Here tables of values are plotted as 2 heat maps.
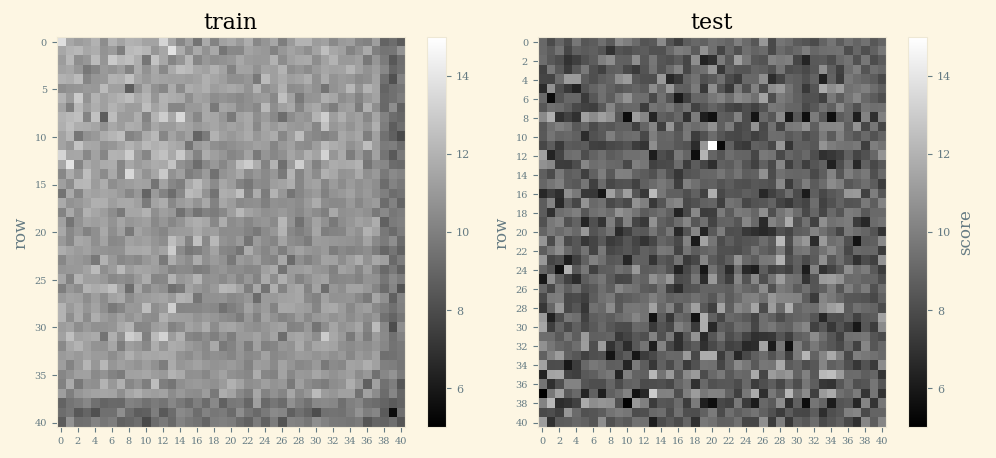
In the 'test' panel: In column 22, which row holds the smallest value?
24
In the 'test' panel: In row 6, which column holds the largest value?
26
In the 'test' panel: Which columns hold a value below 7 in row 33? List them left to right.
8, 11, 23
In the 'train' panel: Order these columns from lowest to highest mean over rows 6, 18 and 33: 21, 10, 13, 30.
30, 21, 13, 10
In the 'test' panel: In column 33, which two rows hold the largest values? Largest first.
35, 5
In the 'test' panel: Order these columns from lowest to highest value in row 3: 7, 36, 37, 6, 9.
7, 6, 9, 36, 37
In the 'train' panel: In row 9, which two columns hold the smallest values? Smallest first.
39, 40
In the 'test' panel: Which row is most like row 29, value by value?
12
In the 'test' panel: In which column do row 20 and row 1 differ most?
19
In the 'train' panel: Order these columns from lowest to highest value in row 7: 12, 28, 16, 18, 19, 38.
38, 18, 28, 16, 19, 12
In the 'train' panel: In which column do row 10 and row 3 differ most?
16
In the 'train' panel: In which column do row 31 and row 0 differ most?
0
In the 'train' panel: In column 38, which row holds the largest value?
23
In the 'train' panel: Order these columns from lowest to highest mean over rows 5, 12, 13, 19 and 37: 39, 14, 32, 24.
39, 24, 32, 14
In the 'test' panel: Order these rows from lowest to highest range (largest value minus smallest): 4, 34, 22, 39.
22, 39, 4, 34
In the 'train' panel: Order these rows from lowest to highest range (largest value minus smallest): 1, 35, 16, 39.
35, 16, 1, 39
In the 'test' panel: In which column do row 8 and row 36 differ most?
1
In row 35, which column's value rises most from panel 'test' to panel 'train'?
9
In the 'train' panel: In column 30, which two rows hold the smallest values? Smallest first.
39, 30
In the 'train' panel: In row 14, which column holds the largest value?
8
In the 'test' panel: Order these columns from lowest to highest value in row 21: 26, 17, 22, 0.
22, 26, 17, 0
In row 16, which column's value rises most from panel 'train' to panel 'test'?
13
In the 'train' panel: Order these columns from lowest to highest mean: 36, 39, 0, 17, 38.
39, 38, 36, 17, 0
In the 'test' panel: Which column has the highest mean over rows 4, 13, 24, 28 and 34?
11
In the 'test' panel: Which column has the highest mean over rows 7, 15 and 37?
13
